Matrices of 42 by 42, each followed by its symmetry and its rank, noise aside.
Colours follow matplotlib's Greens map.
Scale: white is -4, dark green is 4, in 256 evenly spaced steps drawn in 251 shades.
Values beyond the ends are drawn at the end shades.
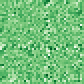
antisymmetric, rank eight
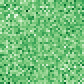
symmetric, rank eight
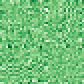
antisymmetric, rank six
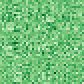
no symmetry, rank seven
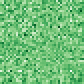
symmetric, rank seven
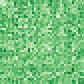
symmetric, rank eight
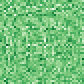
no symmetry, rank six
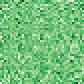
no symmetry, rank seven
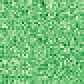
no symmetry, rank eight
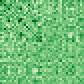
symmetric, rank six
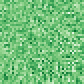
antisymmetric, rank eight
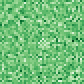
symmetric, rank six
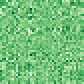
no symmetry, rank six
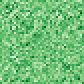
symmetric, rank eight
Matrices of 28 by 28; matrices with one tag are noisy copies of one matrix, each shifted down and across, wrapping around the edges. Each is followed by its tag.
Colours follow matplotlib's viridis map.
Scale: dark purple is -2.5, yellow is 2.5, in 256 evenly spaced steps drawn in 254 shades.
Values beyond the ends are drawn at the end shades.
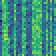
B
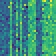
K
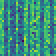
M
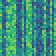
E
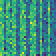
M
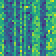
K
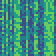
B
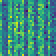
M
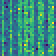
M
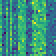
K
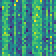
B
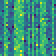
B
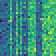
K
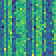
E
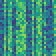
E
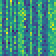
B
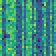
E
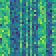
K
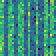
M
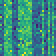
K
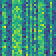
B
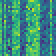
K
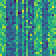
K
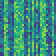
B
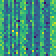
B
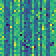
E
